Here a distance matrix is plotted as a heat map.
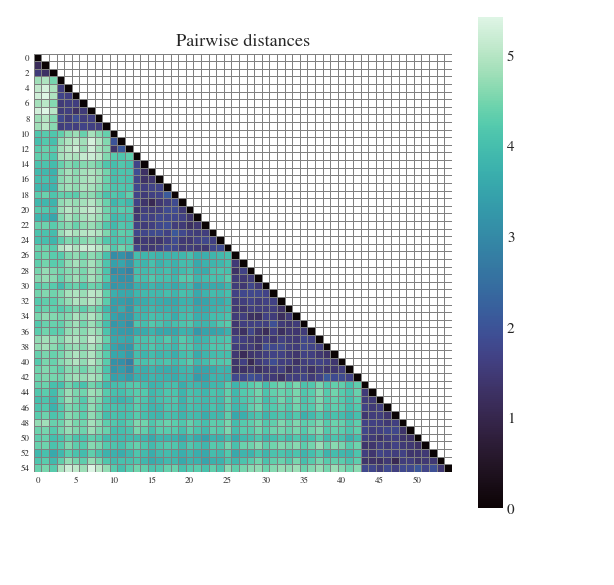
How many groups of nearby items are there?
6
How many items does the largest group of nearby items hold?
17
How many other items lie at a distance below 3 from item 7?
6
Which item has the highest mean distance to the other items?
7
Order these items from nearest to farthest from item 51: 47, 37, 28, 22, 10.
47, 22, 10, 28, 37
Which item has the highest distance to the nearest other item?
11
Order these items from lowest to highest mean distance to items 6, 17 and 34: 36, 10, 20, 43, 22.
36, 22, 20, 10, 43
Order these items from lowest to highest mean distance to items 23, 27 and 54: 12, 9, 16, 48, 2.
16, 48, 12, 2, 9
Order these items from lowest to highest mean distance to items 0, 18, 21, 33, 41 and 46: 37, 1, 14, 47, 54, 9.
14, 37, 47, 1, 54, 9
